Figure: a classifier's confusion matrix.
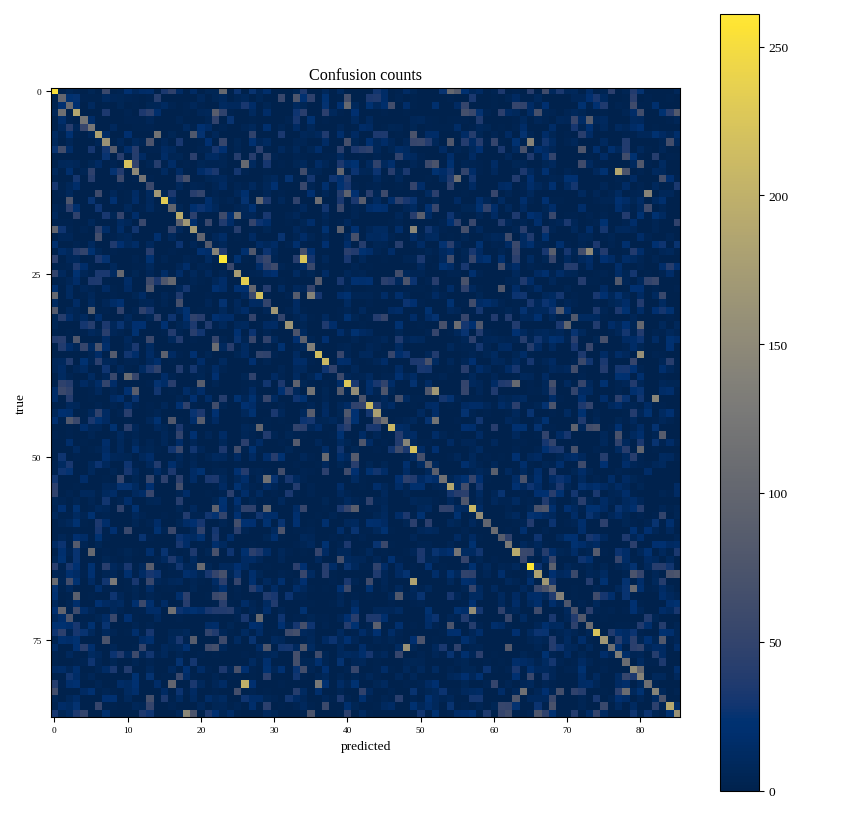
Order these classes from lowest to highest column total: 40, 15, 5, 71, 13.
15, 5, 71, 13, 40
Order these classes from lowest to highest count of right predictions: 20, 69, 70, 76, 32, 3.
70, 20, 76, 69, 32, 3
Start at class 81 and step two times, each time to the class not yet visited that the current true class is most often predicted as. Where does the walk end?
16
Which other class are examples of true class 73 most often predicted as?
44
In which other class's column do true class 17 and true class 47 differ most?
25
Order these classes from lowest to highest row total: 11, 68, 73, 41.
68, 73, 11, 41
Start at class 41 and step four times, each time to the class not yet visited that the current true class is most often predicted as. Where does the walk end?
71
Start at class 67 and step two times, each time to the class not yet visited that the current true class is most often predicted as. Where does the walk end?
80
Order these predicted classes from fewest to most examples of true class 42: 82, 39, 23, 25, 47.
39, 25, 23, 47, 82
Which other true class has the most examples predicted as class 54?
0
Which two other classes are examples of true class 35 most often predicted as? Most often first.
22, 6
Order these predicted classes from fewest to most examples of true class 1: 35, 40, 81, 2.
81, 2, 35, 40
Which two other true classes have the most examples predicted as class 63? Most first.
40, 83
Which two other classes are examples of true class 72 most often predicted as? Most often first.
28, 2
